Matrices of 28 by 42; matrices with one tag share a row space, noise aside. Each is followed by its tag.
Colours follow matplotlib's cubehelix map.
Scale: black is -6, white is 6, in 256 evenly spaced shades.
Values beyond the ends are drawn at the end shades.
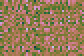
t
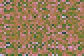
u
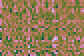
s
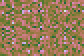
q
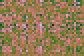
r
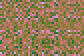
s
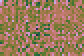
t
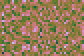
q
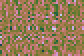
s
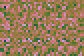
u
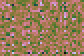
q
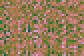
u
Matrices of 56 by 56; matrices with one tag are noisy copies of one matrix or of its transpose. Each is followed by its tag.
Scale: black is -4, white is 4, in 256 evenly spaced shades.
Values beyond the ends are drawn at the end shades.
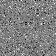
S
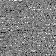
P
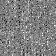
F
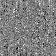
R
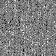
F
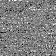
P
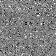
S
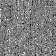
P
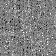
F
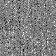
F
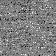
F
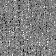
F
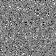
S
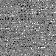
F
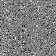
S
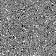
S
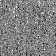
R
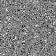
S
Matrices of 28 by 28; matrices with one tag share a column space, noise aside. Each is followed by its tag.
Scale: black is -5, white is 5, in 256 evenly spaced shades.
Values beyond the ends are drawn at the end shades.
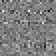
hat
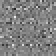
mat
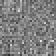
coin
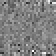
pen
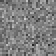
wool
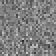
coin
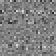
hat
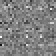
mat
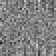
coin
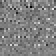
mat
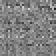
mat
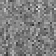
coin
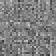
coin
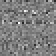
hat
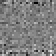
pen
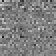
mat
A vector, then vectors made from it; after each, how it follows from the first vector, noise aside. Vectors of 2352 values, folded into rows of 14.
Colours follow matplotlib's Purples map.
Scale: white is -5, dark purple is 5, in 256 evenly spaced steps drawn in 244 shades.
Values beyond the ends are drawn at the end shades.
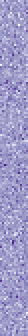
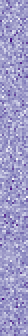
wrapped around.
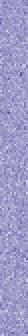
wrapped around, shrunk.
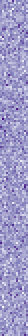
wrapped around.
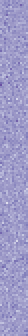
wrapped around, shrunk.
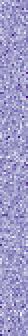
wrapped around, negated.
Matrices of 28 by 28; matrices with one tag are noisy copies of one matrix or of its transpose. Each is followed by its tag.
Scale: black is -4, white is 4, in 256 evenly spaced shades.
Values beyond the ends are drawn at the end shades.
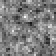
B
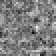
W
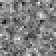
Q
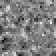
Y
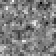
Y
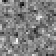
Q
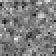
Q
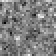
Q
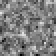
Y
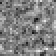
W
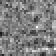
W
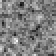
Q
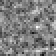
W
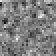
Q
